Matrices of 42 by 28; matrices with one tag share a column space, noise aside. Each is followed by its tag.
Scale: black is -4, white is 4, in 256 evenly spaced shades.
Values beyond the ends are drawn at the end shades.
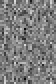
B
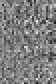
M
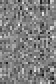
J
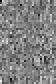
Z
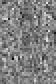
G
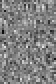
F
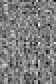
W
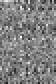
J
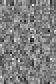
Z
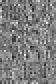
M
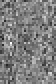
W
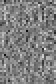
G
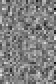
J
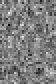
J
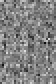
W
